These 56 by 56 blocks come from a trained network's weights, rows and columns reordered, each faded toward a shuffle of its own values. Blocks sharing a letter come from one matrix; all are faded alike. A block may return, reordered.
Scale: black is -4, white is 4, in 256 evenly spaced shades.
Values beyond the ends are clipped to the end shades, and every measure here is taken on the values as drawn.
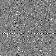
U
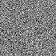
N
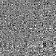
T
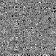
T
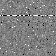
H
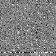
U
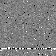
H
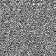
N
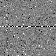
H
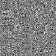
T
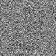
N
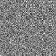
N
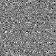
T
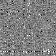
U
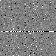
H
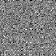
T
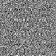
N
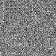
N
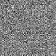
N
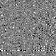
U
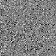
T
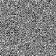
N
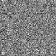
N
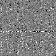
U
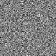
N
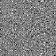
T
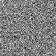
N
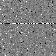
H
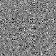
T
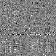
U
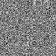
N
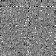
U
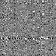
U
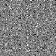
T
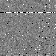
H
